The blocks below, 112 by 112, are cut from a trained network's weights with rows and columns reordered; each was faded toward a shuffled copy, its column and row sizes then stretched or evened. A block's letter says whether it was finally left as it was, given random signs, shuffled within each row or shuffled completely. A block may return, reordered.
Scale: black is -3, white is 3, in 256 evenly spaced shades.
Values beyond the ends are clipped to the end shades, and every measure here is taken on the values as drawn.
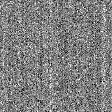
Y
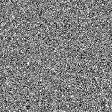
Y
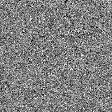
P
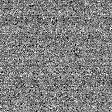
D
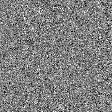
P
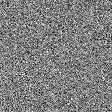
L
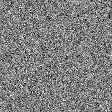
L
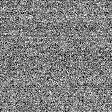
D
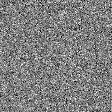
P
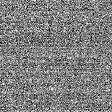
Y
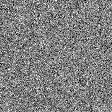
L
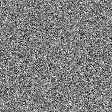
P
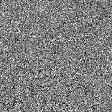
P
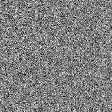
Y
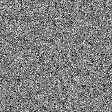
P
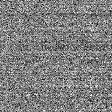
Y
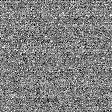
D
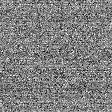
D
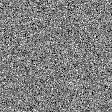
L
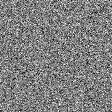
L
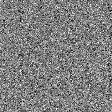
P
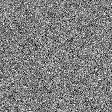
L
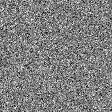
L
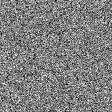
D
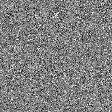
P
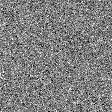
L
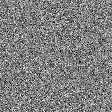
D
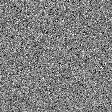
D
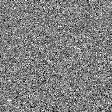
P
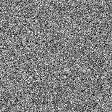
D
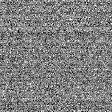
Y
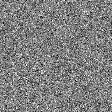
P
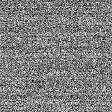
Y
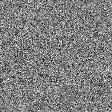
D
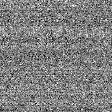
Y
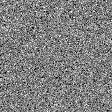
D
